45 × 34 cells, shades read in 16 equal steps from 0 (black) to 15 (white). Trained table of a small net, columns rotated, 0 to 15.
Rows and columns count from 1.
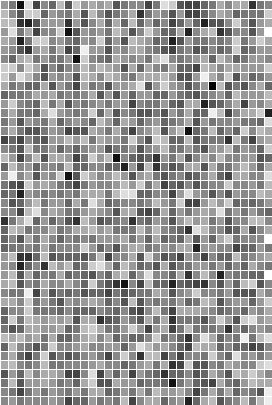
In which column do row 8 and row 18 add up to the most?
1
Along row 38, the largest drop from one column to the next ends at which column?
32
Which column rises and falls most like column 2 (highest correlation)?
19
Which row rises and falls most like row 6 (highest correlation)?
5
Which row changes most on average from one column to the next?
4
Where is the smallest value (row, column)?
10, 27
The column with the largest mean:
34
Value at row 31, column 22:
6
